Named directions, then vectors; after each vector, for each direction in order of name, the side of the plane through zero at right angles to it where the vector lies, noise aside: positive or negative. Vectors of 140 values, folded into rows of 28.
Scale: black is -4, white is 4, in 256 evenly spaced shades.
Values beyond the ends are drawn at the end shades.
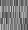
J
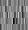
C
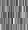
negative, positive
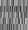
negative, negative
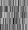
positive, negative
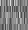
negative, negative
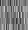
positive, positive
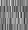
negative, negative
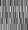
positive, positive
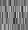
positive, positive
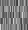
negative, positive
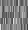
negative, positive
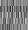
negative, negative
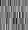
positive, positive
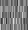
negative, positive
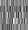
negative, negative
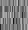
positive, negative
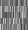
negative, positive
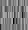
positive, negative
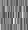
negative, positive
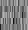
positive, negative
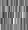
negative, positive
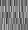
positive, positive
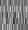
positive, positive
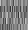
negative, negative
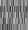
negative, negative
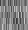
positive, positive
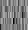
positive, negative
